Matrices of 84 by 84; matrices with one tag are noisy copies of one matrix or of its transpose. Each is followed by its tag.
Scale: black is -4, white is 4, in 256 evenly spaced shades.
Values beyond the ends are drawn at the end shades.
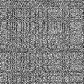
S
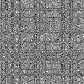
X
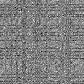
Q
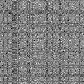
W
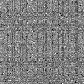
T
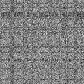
W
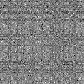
X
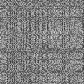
S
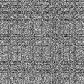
X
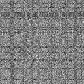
W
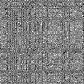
S
